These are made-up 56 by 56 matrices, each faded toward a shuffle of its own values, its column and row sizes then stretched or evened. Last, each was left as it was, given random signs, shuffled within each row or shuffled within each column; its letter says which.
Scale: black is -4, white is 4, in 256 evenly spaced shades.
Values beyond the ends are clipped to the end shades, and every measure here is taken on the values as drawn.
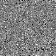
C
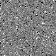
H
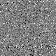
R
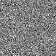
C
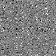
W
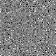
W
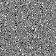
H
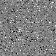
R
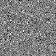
W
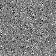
H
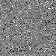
W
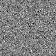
R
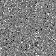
H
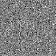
W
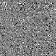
W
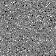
R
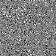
C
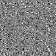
W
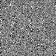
H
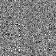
C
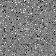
C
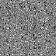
W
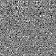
W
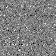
R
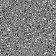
H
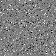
R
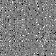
W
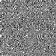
W
